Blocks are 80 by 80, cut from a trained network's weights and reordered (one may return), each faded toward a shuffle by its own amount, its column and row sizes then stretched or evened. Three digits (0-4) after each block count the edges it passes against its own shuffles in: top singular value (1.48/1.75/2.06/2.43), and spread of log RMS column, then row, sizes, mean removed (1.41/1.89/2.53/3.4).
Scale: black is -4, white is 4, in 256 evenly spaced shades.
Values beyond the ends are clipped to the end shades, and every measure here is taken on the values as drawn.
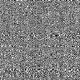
2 0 3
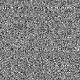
3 0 2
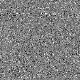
0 0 2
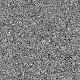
0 0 1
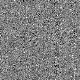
0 2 0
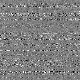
0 0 4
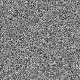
0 0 1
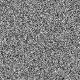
1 0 0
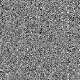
1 2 1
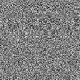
3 0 2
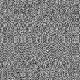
4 0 0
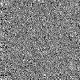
2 2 0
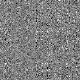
0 3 1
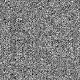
1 1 0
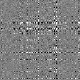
4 3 3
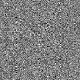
2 2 0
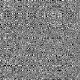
4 2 3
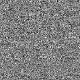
1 0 2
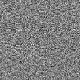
3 0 1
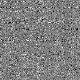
0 2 3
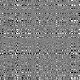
4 3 4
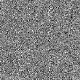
1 2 1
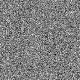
0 0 0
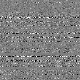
2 0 4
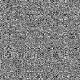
2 1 2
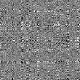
3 3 3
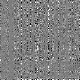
3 4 2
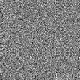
3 1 0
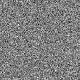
2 0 0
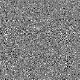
1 2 2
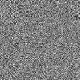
3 1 2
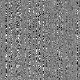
2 4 0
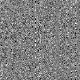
1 3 0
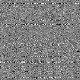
3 1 3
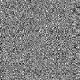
3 2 1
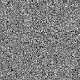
1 2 2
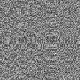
4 0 1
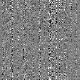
2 4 1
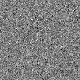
1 0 0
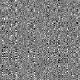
3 3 1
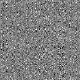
2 3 0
